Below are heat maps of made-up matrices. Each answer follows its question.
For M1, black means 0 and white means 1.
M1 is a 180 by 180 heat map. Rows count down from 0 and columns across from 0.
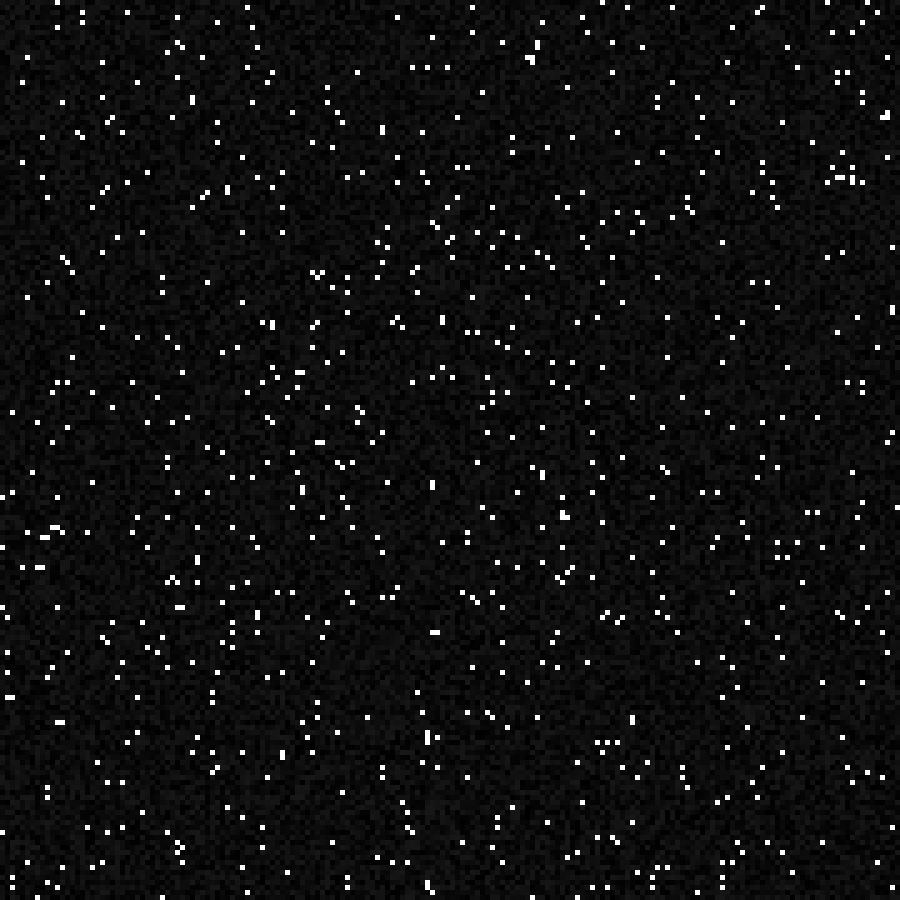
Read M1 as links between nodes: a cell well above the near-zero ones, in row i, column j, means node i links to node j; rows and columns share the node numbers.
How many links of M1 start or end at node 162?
3
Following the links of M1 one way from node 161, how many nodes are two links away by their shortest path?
4
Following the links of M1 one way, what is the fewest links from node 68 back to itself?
2
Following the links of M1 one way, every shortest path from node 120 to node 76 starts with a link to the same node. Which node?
node 44
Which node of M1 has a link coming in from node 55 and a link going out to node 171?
node 63
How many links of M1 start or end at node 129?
3
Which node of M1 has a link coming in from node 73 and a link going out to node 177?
node 88
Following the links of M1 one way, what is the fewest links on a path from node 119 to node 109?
5
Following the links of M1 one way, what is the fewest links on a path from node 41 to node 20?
2
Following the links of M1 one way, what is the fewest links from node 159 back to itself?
5
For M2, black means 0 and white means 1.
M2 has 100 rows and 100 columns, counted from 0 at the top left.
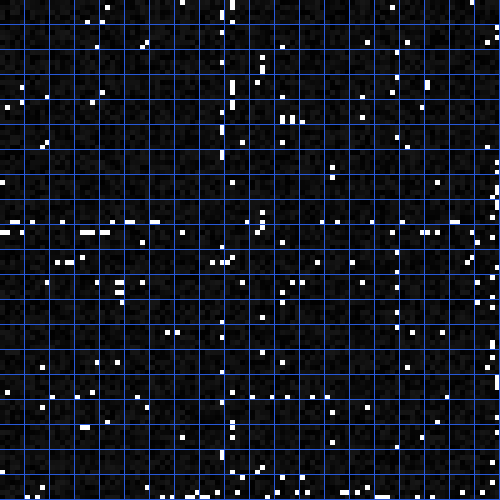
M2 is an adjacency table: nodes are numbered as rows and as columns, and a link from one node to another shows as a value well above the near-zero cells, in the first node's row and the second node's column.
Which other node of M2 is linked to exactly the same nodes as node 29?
node 73
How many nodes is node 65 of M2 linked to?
1
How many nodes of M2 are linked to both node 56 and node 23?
2
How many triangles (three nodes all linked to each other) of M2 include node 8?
4
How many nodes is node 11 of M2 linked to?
1
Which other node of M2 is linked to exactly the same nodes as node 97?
node 81
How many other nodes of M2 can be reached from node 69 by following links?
11
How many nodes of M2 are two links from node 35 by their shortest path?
3
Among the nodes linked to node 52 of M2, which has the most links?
node 44
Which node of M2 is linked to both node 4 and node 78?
node 46
